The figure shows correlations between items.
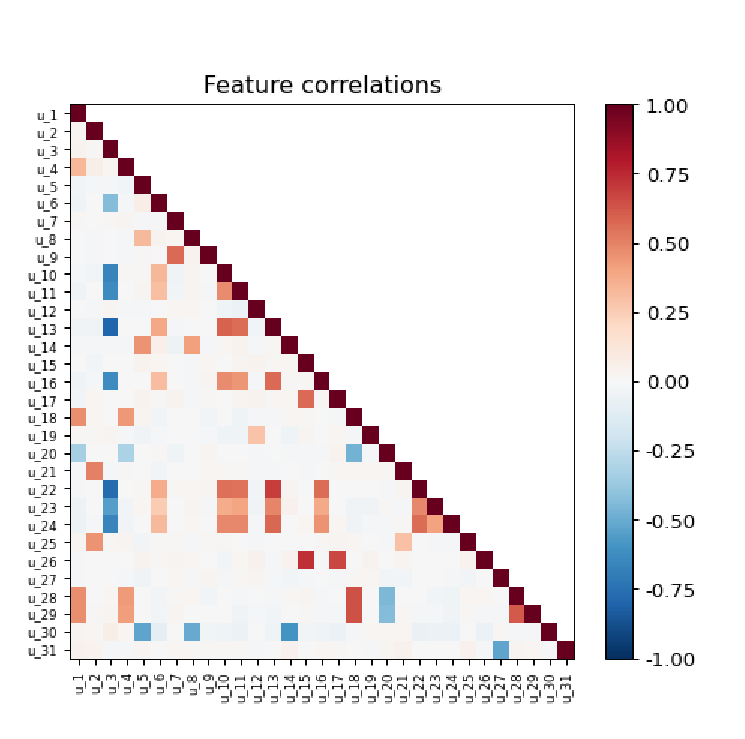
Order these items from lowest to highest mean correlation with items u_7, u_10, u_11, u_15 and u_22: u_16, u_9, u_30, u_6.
u_30, u_9, u_6, u_16
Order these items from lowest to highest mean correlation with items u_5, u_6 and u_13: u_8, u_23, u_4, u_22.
u_4, u_8, u_23, u_22
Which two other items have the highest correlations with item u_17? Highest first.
u_26, u_15
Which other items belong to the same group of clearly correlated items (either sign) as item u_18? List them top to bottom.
u_1, u_4, u_20, u_28, u_29
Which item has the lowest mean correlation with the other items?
u_3
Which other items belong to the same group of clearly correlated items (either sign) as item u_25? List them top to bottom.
u_2, u_21
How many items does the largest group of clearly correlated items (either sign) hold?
9
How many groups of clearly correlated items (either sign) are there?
8
